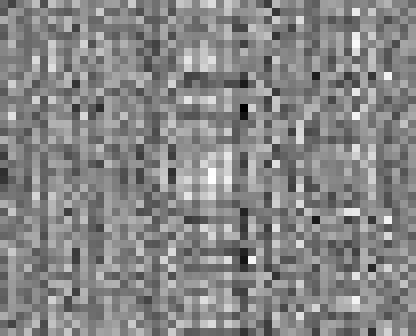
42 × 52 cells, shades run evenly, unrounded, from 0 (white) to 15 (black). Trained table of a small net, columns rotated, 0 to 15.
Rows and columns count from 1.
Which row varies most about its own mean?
23
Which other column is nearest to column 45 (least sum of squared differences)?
43
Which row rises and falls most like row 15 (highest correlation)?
6
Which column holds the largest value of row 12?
35
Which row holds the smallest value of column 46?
14
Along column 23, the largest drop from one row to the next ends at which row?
41
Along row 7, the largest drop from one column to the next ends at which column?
45
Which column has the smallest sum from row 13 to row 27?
27
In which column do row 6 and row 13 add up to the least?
7
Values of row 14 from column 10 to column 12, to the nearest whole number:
12 7 10
